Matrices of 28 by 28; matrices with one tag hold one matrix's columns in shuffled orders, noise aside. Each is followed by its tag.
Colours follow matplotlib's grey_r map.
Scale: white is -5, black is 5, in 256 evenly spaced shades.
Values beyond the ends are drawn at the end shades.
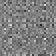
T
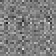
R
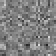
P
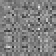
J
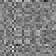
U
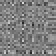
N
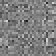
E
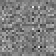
J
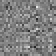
J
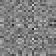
T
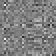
T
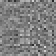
U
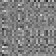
U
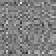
N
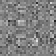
E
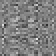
T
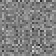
U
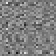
N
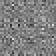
T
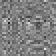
R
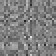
P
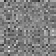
U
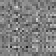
J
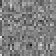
P
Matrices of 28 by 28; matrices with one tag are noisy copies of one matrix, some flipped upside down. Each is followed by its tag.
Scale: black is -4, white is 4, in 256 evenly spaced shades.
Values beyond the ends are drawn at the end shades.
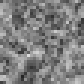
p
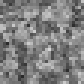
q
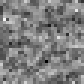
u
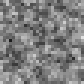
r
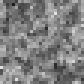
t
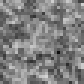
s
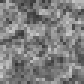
p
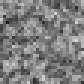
u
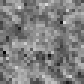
s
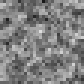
p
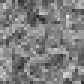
p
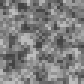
r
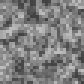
p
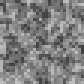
r
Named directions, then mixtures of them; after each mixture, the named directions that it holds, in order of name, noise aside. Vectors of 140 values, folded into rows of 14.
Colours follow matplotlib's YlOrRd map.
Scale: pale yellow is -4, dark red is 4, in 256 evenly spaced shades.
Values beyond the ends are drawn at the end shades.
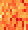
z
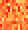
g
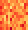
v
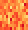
g, v, z.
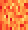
g, v.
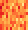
g, v, z.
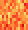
g, v, z.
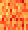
g, z.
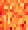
v.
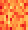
v.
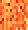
g, v.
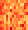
v.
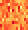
g.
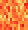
g, v, z.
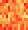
g, v, z.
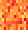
g, v, z.
